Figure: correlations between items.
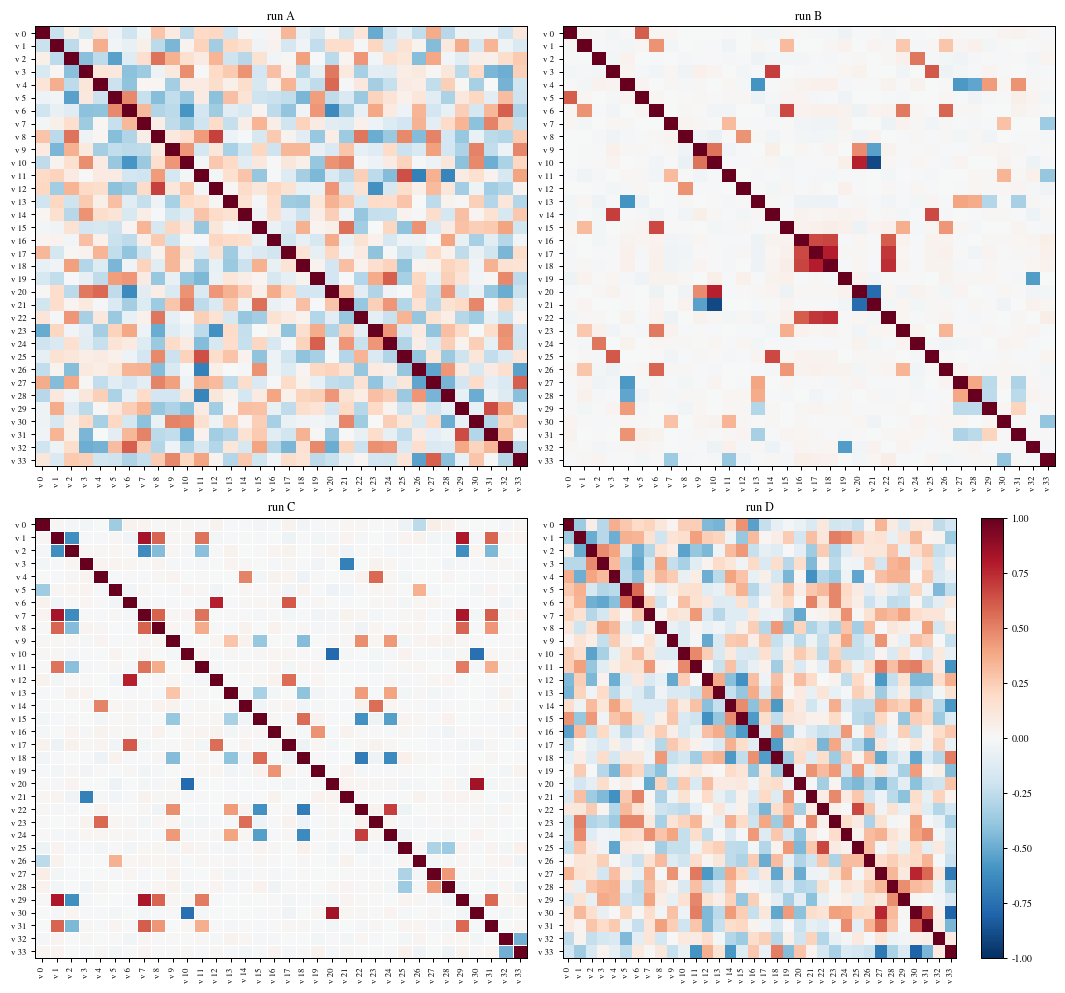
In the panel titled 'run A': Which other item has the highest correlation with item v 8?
v 12
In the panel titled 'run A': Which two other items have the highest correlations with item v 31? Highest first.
v 29, v 7
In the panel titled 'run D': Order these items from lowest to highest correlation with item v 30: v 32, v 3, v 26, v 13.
v 13, v 3, v 32, v 26
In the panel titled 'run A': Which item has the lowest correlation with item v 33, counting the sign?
v 26
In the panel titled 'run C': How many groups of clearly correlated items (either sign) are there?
10
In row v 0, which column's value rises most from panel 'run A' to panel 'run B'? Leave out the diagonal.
v 5
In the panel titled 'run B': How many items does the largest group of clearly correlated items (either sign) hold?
6
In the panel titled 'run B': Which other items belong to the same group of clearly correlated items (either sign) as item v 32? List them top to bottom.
v 19
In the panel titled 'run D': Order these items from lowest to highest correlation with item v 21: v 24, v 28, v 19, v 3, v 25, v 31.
v 3, v 28, v 31, v 24, v 25, v 19
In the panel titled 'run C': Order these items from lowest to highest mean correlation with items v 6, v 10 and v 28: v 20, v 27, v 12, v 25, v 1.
v 20, v 25, v 1, v 27, v 12
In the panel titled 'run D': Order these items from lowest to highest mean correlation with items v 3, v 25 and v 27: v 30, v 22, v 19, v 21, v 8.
v 21, v 8, v 19, v 22, v 30
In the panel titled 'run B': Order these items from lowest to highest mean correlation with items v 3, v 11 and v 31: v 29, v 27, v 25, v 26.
v 27, v 26, v 29, v 25
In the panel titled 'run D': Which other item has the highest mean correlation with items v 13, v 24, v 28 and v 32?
v 16
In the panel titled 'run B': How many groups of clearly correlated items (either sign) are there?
10
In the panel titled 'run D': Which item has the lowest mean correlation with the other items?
v 33
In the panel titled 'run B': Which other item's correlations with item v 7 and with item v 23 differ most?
v 6
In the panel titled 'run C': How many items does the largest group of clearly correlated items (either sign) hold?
7
